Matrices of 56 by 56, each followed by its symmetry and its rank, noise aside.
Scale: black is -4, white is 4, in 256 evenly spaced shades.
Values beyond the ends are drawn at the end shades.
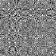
symmetric, rank five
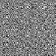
no symmetry, rank five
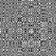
symmetric, rank five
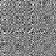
symmetric, rank five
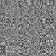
no symmetry, rank four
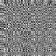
no symmetry, rank three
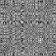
symmetric, rank five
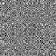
symmetric, rank five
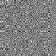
no symmetry, rank four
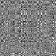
no symmetry, rank four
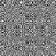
symmetric, rank four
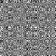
no symmetry, rank four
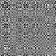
symmetric, rank three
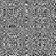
no symmetry, rank four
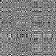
no symmetry, rank three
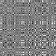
symmetric, rank three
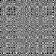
symmetric, rank four
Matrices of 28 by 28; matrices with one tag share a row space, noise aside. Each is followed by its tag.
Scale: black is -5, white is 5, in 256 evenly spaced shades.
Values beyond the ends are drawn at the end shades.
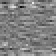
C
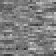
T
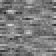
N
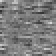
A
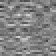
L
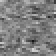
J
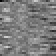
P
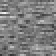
C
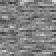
C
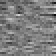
N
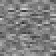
L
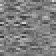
L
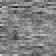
A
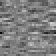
P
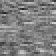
C
